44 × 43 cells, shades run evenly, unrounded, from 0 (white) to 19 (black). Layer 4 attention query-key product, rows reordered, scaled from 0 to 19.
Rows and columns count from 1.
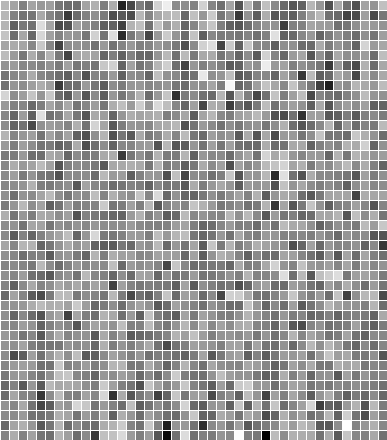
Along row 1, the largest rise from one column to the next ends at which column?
14
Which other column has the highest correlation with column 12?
17
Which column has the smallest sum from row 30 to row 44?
7
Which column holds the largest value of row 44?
30
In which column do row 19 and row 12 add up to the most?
31
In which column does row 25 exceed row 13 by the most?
43
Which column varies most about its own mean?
19
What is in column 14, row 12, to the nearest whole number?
8
